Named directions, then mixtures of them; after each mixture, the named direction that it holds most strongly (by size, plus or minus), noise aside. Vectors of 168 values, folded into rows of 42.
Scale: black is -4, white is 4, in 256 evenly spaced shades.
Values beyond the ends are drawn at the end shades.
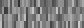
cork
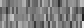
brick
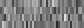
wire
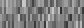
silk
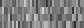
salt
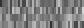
cork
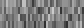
silk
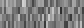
silk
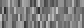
cork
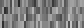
cork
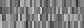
cork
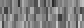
cork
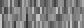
cork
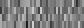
cork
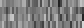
brick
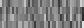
brick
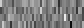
wire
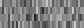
salt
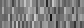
salt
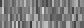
salt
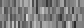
salt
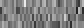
wire
